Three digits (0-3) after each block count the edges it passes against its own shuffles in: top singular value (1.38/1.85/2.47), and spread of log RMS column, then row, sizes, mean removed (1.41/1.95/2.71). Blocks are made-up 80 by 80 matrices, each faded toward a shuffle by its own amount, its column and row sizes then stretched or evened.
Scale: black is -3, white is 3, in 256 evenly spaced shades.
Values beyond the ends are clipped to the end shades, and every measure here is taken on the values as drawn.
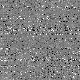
1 0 3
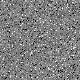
0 1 0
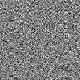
2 0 0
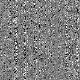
0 3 0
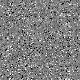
1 1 1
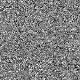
0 0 2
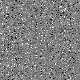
0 2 0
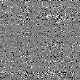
2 2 3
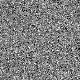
0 1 0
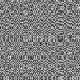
3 2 1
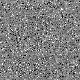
1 0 1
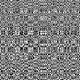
3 0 3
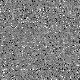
0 1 2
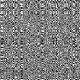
3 3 1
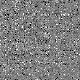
1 2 1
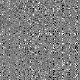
2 3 2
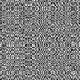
3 1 2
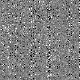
0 3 1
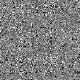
0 2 2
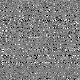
0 1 3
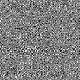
2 0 2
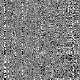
2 3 0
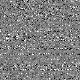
0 0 3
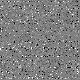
0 1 2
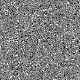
1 0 1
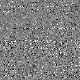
0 2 3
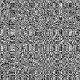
3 2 1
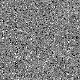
0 2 0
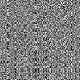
3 3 0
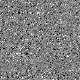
0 0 2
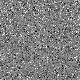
0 0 1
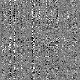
2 3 2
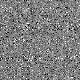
1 0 2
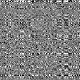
3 2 3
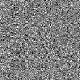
2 1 1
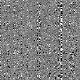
2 3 1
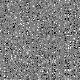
1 2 0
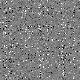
0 2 2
